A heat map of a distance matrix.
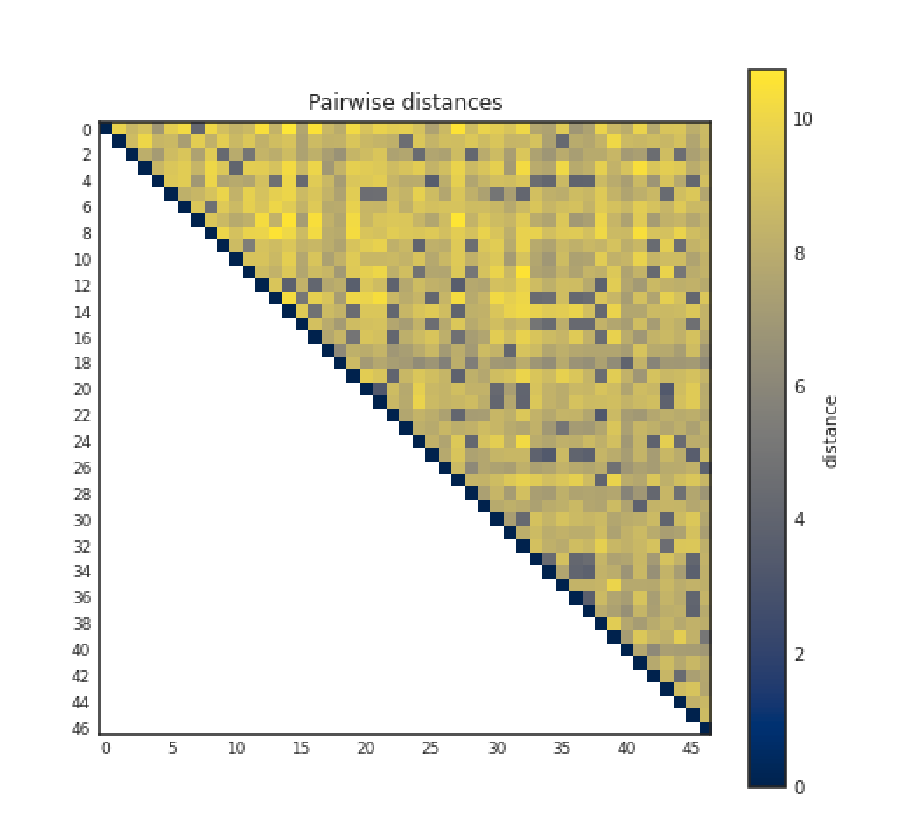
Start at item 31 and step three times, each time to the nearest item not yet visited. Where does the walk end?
40
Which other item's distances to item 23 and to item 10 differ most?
3
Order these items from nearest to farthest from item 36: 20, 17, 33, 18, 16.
33, 18, 17, 20, 16
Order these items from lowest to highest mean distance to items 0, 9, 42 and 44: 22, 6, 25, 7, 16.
7, 25, 22, 16, 6
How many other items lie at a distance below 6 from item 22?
6
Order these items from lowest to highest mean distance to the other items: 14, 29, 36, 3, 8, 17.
36, 17, 29, 14, 3, 8
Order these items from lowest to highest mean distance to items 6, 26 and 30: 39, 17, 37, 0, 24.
39, 17, 37, 24, 0
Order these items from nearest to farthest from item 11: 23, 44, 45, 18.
44, 18, 45, 23
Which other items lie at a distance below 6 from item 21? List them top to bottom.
5, 20, 30, 32, 43
